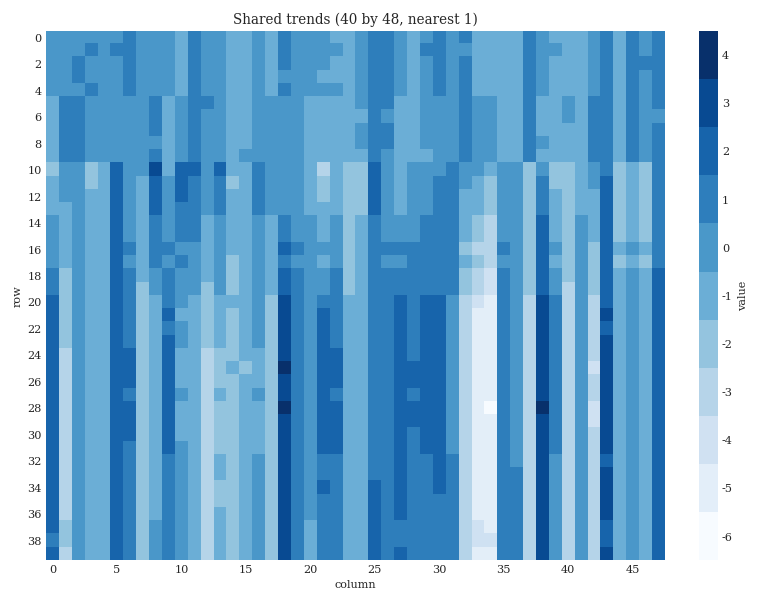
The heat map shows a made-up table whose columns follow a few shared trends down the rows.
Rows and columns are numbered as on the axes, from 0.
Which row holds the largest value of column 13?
10
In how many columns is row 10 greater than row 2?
13
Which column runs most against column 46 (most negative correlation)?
5
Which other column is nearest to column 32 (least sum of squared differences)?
42
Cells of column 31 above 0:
18
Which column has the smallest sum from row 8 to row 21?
34
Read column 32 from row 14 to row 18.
-1 -1 -2 -1 -2
